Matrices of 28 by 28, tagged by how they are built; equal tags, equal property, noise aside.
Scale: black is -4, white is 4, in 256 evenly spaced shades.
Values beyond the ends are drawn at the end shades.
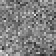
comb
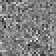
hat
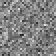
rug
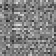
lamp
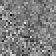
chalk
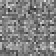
lamp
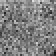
comb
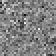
hat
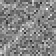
rug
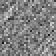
rug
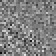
chalk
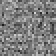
lamp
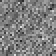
rug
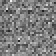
lamp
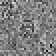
hat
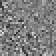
chalk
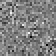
hat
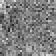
comb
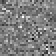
hat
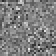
hat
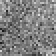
comb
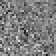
chalk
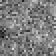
comb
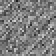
rug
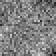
comb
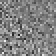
chalk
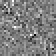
hat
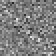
hat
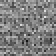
lamp
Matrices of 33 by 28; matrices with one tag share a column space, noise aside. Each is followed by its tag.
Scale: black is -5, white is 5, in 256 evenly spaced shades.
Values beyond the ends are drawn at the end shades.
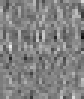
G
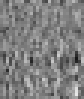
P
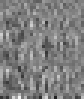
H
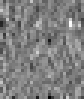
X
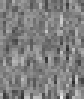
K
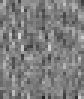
G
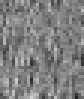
K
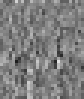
P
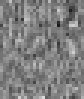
X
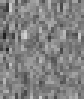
G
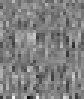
H
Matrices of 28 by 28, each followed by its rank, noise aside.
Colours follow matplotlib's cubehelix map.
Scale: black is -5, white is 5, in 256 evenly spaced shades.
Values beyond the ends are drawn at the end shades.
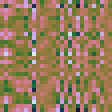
two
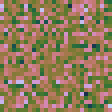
six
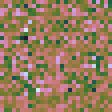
six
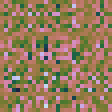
four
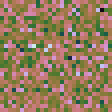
six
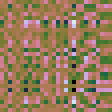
two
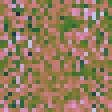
six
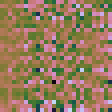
three
